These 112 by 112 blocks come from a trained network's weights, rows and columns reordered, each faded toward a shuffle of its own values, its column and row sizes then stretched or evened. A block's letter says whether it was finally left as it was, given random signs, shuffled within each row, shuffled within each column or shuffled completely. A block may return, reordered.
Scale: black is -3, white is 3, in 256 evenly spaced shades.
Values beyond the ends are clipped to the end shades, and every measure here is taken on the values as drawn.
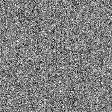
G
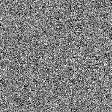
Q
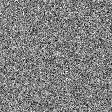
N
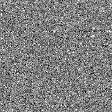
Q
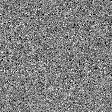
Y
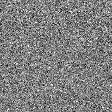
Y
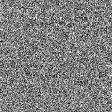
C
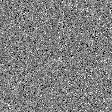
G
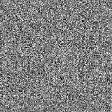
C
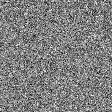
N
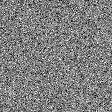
N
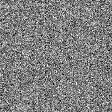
G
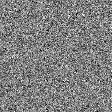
Q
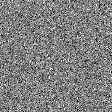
G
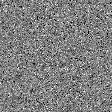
G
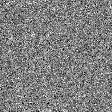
Y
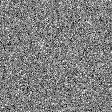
N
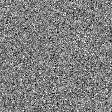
G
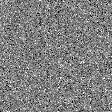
G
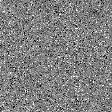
Q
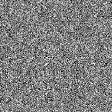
C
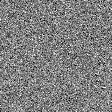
G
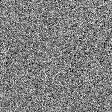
N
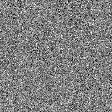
G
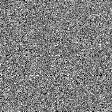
Q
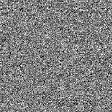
C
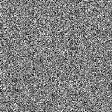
C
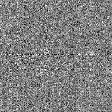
C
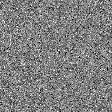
G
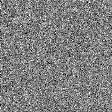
G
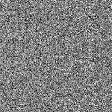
C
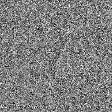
Q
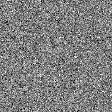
Q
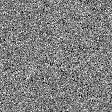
N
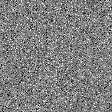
G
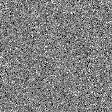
G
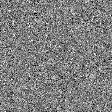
Q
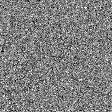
Y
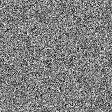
Y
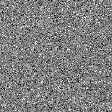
C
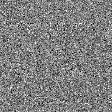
Q
